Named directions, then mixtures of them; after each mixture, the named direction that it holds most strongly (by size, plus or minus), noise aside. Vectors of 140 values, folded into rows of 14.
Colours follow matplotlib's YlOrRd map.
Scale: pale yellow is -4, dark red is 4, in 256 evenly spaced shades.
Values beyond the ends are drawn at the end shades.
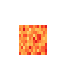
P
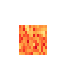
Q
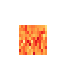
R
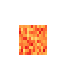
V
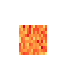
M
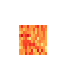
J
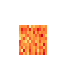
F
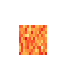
M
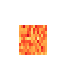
M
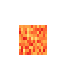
V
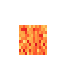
F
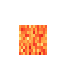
F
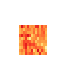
J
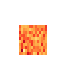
V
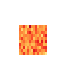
M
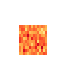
V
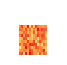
J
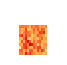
J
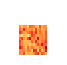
J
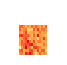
J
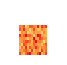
P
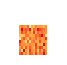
F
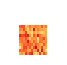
Q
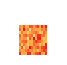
P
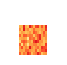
P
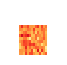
J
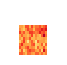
Q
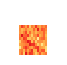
J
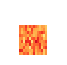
R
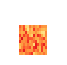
Q
